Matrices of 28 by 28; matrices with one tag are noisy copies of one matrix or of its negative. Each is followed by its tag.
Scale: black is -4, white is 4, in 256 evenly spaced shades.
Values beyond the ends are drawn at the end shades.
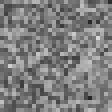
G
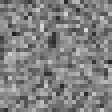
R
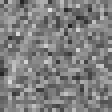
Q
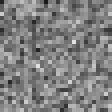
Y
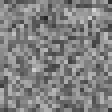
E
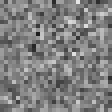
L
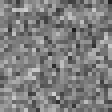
E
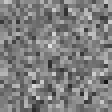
R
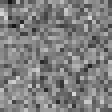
E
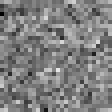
E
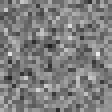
Q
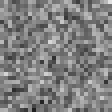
R
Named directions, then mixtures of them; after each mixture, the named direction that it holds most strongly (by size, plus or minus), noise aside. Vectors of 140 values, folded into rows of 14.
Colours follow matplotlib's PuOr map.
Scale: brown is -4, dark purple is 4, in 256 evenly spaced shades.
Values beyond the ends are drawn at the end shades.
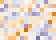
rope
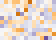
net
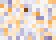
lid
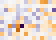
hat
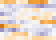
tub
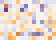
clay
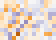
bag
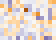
lid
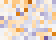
net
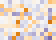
lid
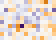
hat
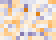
lid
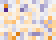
clay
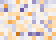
clay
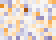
lid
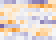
tub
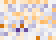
tub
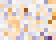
lid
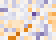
rope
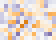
bag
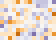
net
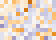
net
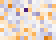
lid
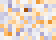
lid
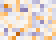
clay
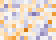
rope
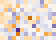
bag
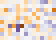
hat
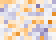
rope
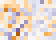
bag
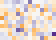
net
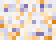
clay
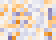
bag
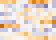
tub
